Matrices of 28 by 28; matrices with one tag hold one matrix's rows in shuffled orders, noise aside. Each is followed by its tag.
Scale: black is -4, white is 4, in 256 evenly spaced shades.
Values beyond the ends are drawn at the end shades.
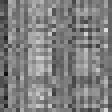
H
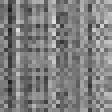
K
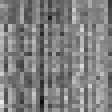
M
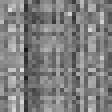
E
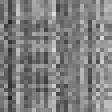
K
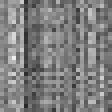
E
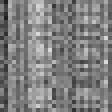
H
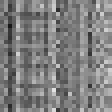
K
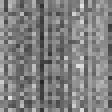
M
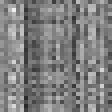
E
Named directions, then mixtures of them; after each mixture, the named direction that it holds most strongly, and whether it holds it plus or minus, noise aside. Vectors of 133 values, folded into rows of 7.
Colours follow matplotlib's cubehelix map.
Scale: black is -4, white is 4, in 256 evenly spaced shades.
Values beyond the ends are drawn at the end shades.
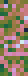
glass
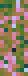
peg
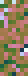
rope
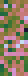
glass, plus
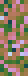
glass, plus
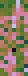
peg, plus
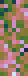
rope, minus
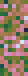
glass, plus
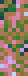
rope, minus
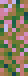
peg, minus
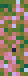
peg, plus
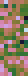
glass, minus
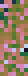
rope, minus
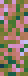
rope, plus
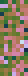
glass, plus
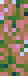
rope, plus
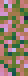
glass, minus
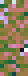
rope, plus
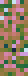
rope, plus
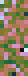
rope, plus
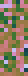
peg, minus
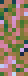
rope, minus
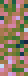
glass, minus
